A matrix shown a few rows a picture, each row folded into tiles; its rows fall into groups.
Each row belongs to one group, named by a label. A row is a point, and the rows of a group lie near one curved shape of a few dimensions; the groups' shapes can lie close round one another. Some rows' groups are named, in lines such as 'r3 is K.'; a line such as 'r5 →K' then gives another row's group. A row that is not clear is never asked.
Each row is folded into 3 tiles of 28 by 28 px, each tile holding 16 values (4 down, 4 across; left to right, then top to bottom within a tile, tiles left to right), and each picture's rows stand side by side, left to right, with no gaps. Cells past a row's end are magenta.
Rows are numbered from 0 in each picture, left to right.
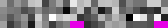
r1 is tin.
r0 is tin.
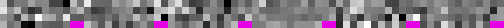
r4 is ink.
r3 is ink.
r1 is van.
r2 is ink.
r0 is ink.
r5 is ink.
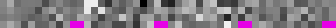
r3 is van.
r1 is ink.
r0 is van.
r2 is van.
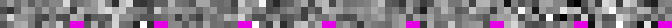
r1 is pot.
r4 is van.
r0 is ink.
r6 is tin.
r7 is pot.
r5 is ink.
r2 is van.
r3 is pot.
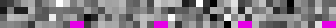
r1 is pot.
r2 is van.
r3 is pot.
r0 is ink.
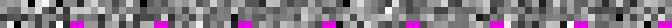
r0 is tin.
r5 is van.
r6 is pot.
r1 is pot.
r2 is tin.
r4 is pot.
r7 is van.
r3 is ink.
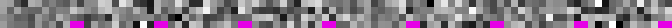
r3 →van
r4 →van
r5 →pot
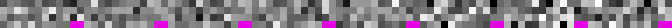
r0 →van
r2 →van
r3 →pot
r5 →pot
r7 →pot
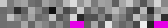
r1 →tin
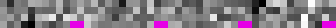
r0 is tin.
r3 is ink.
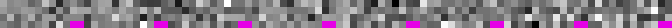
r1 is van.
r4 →pot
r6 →ink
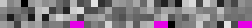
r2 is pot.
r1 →ink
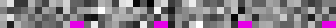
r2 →ink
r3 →van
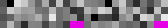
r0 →ink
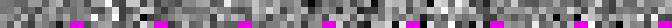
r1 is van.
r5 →pot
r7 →ink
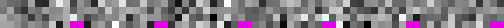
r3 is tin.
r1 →pot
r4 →ink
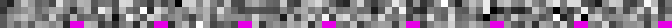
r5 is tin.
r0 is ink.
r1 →tin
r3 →van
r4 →tin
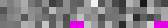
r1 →pot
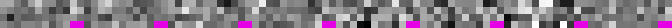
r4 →tin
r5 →tin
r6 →pot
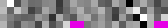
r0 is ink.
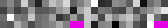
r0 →van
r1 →ink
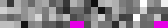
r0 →ink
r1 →ink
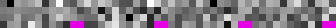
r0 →pot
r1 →tin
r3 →tin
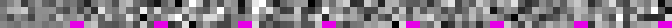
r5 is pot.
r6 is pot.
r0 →van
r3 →ink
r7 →tin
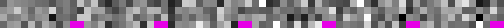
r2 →ink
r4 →tin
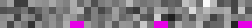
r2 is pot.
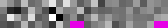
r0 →van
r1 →ink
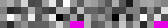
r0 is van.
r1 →van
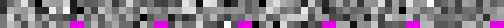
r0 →tin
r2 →pot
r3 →pot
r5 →pot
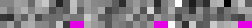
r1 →pot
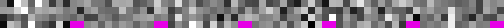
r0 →pot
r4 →tin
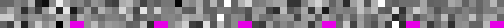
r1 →tin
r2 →ink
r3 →tin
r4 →tin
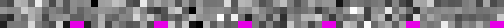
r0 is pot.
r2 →ink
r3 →tin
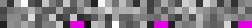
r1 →pot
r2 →pot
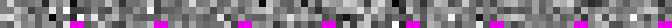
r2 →tin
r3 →ink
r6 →van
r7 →tin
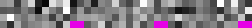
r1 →pot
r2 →van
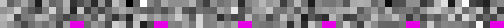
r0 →pot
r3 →pot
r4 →ink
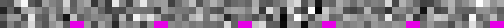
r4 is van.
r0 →tin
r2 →van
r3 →tin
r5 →ink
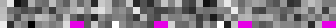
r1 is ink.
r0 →ink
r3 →van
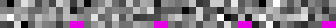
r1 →tin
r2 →van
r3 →pot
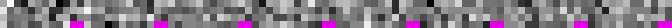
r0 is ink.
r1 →ink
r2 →tin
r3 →pot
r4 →tin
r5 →pot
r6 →tin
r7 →pot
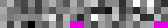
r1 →van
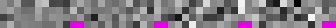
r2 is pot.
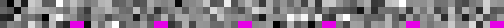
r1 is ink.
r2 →pot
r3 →ink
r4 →van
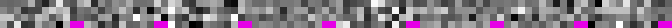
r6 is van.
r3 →van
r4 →tin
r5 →van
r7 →pot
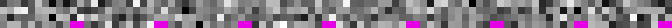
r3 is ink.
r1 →ink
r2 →ink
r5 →ink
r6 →tin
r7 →tin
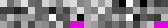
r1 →pot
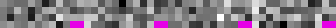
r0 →van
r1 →pot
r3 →ink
